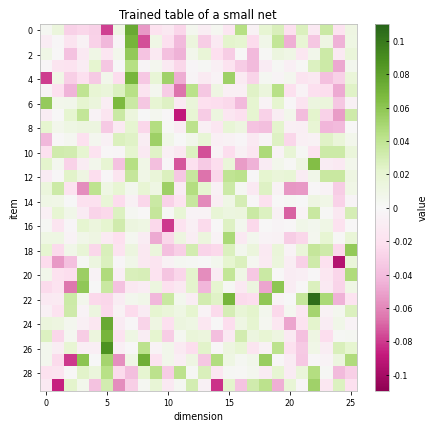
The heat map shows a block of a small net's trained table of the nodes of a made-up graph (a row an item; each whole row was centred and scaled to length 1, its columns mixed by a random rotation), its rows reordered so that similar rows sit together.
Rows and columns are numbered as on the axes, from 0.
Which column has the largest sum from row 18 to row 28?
5
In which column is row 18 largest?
25
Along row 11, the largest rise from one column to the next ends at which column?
7
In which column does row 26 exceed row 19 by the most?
24
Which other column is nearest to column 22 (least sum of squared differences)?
15
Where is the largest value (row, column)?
22, 22
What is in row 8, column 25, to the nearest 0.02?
0
